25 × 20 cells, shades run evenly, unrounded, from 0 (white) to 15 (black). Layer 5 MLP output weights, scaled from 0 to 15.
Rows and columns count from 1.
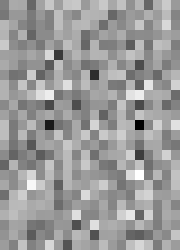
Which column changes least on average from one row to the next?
2
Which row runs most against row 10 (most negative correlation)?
24
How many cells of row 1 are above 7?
3
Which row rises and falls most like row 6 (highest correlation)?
10
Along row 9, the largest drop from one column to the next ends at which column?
17
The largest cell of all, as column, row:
16, 13
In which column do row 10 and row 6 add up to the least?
6
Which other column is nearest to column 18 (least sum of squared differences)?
1
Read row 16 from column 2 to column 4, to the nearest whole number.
9 8 7
